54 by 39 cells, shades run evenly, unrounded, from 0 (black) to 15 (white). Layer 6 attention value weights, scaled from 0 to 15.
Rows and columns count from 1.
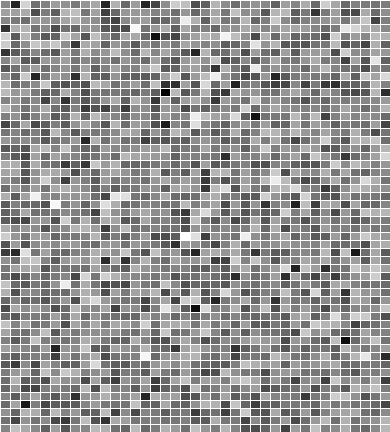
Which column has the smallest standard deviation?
14
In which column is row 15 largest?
20
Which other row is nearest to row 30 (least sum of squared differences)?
3
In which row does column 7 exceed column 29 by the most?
36
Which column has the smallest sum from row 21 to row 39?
32
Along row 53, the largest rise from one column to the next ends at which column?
12
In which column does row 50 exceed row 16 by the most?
17
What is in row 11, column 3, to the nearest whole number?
7
